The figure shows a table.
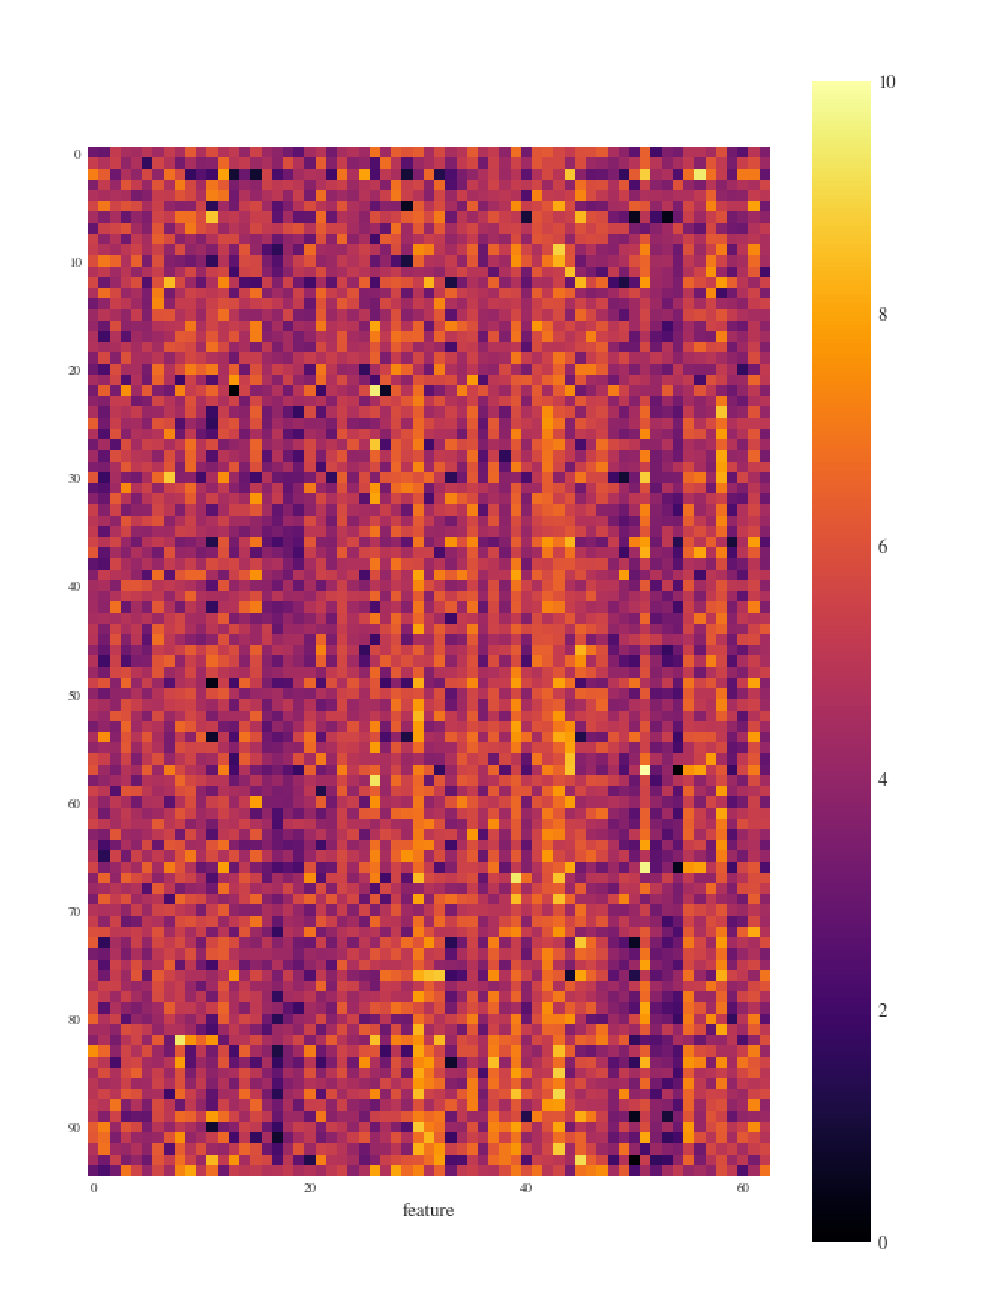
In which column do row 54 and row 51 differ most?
29
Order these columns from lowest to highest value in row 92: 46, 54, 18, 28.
54, 18, 28, 46
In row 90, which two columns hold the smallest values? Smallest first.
11, 17
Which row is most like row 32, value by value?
16
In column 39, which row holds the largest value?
67
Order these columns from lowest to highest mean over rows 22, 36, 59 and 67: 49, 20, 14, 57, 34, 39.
49, 57, 14, 34, 20, 39
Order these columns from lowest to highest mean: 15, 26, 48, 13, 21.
48, 13, 21, 15, 26
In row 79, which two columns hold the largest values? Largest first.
51, 42
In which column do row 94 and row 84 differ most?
9
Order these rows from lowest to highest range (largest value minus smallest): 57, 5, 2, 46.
46, 5, 2, 57
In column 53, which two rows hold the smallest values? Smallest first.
6, 89
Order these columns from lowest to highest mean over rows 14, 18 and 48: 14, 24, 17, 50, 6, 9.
50, 17, 14, 24, 9, 6
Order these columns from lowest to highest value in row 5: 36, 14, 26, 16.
26, 36, 16, 14
